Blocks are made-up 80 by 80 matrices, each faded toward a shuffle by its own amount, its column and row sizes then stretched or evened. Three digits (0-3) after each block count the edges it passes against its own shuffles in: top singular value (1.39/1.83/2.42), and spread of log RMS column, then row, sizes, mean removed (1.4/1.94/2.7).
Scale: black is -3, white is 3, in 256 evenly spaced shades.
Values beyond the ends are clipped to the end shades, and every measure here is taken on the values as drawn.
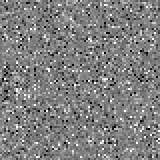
0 1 1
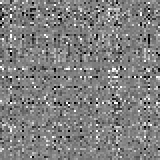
2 3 3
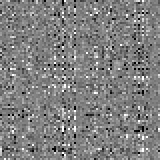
2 3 2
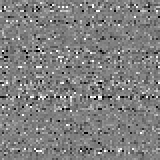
1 1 3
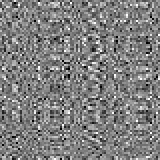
3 2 2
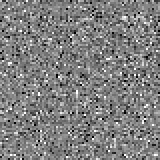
2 0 1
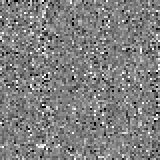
0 2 1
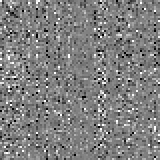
2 3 1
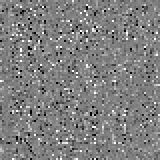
0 2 2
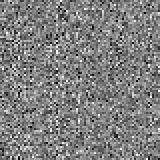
2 2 0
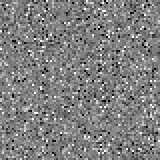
0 1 0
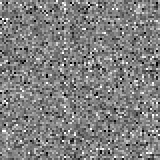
0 1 1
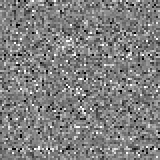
0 0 2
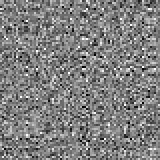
2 2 1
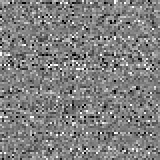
1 1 3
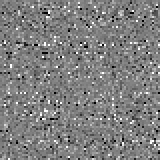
0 1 2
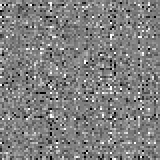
1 3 3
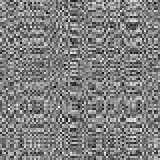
3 2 2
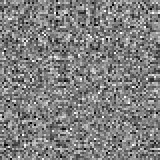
2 0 1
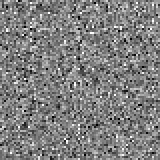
1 1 0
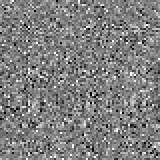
2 0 1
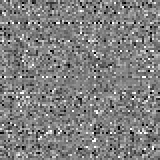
0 1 3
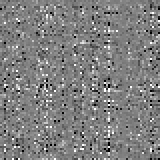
2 3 2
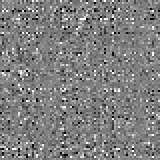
1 3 3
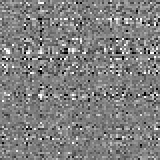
2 2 3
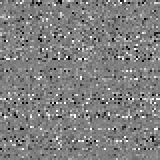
0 1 3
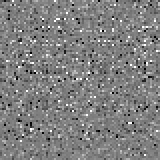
1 1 2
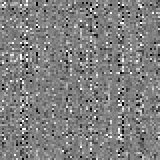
2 3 1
